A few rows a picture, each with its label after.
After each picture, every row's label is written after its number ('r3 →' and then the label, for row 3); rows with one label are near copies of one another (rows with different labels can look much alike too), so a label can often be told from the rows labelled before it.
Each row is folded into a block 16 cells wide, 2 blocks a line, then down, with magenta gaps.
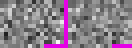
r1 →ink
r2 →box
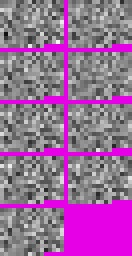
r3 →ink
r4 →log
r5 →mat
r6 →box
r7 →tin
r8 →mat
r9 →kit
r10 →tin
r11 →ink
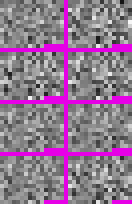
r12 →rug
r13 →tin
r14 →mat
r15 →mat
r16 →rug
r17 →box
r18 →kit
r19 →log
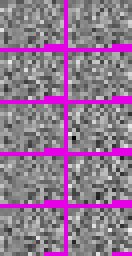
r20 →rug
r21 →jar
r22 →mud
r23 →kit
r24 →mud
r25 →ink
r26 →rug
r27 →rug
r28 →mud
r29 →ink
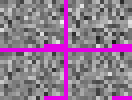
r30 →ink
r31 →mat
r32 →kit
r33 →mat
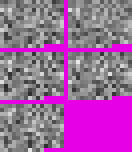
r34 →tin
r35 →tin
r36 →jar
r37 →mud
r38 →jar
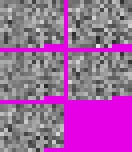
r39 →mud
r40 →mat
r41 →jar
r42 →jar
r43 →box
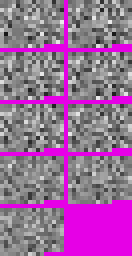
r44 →ink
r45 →mat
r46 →jar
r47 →box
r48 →log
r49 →rug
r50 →box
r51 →mat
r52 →mud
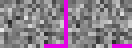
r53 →kit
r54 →mat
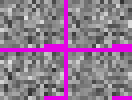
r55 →mat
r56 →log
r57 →box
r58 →box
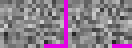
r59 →kit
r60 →jar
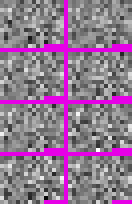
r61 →mud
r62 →mud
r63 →mat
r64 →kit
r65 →mat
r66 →box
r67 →rug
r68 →log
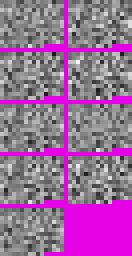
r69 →rug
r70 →kit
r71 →kit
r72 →rug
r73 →jar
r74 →mat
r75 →jar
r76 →jar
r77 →mud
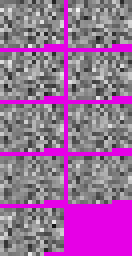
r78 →log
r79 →box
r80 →tin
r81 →jar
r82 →log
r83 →mat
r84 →mud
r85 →box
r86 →jar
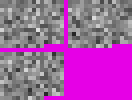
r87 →mud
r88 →tin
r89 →kit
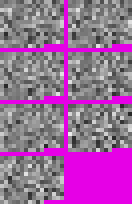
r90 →log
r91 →box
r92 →ink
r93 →jar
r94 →kit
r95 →rug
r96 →box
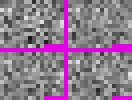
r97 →tin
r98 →box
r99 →mud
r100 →box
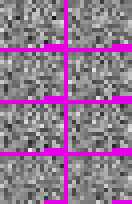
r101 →jar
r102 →tin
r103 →mud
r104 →mat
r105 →mud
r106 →tin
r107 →rug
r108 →box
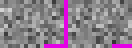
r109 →log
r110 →box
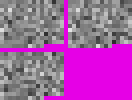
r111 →box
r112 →box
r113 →log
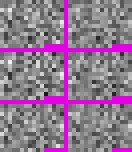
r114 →ink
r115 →jar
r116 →kit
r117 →box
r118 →ink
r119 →tin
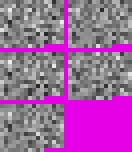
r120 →box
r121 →rug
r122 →mud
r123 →log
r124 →mud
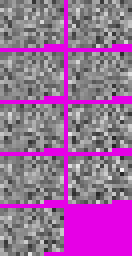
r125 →tin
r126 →log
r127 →tin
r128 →kit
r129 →mud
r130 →jar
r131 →tin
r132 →rug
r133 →rug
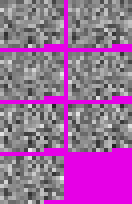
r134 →tin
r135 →mud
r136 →tin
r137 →rug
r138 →mat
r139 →rug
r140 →jar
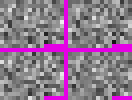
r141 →box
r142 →kit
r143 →tin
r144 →ink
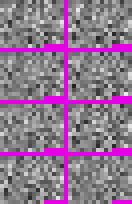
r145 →box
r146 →box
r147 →ink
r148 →ink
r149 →mat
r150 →kit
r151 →ink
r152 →rug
